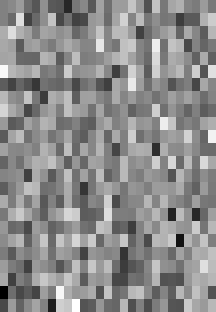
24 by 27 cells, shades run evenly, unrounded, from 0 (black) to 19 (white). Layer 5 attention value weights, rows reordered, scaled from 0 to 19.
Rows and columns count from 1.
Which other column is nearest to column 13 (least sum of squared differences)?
5
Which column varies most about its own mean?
1
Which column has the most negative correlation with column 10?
17
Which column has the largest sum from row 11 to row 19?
9
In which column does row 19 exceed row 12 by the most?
20
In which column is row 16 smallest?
15
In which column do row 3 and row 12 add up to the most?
13
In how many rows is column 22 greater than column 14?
14
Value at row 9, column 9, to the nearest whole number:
14
